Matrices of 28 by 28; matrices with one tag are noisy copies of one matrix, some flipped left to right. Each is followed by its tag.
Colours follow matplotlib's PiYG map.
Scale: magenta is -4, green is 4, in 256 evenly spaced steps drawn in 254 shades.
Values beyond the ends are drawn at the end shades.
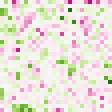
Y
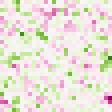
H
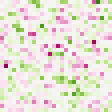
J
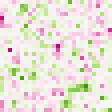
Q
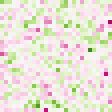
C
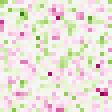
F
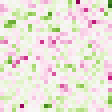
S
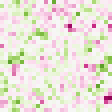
H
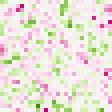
C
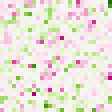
S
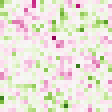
S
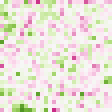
Y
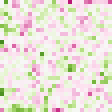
Y
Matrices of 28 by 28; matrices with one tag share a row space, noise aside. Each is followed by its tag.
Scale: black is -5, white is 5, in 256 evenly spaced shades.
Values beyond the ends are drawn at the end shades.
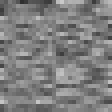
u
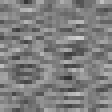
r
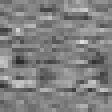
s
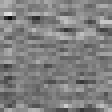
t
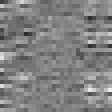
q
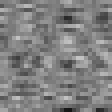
r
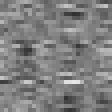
r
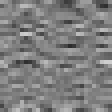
r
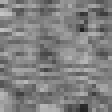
s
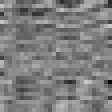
u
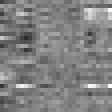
q
